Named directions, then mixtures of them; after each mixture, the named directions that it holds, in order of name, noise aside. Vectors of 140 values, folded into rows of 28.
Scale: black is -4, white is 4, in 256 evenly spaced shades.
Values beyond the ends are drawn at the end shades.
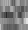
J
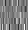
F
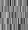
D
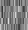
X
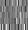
F.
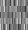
D, F, J.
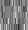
F, X.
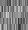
D, J, X.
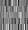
F, J.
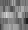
J.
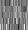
F, X.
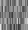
D, J, X.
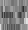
J, X.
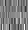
F.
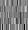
F.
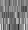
F, J, X.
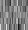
D, F, X.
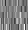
F.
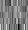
D, F, X.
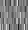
D, F.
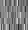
D, F.
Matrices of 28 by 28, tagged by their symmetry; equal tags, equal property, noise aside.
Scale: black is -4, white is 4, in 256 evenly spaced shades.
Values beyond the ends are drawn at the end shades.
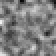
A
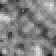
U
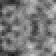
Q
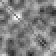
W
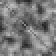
W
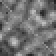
U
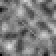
U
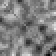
W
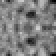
Q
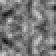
Q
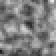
A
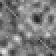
U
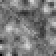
U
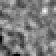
U
